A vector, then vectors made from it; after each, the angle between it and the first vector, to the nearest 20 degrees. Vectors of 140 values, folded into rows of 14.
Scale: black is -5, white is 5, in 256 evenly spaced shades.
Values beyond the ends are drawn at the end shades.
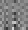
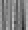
100 degrees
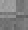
80 degrees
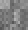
120 degrees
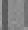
80 degrees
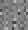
140 degrees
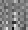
160 degrees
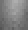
100 degrees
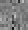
120 degrees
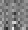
20 degrees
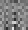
20 degrees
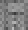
40 degrees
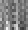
140 degrees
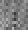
40 degrees
